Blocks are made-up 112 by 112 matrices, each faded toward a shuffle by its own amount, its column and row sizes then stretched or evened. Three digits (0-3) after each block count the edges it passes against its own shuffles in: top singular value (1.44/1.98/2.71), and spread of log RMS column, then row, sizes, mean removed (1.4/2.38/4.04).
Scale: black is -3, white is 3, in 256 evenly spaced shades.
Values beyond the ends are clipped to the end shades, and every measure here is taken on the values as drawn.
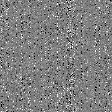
0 2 0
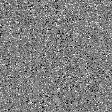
1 1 1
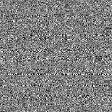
2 1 2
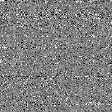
0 1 2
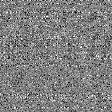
1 0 2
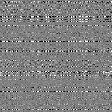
3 1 3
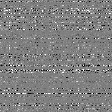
2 1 3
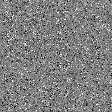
0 1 0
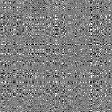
3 2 2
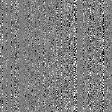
1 3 0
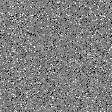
0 1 1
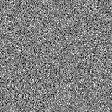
2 0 0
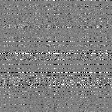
2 1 3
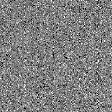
1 2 0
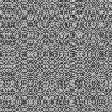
3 0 1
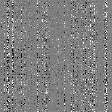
2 3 1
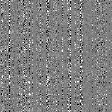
1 3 1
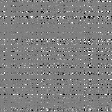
2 2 3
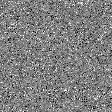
0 0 1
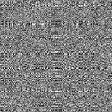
3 1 2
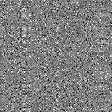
2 1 0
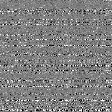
2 0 3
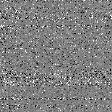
0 1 2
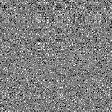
2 0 1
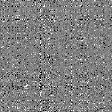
2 2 2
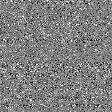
0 0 2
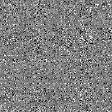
0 2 2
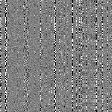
3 3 0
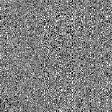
2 2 1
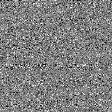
1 1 2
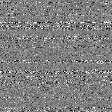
0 0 3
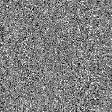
1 1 0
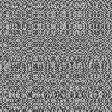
3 0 1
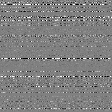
3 0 3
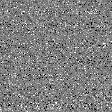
0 0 2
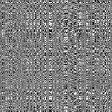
3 3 2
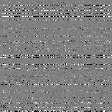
3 1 3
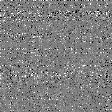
1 1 2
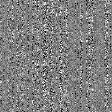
0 3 0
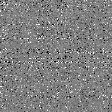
0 1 2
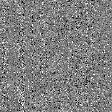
0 2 0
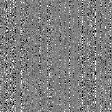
1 3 0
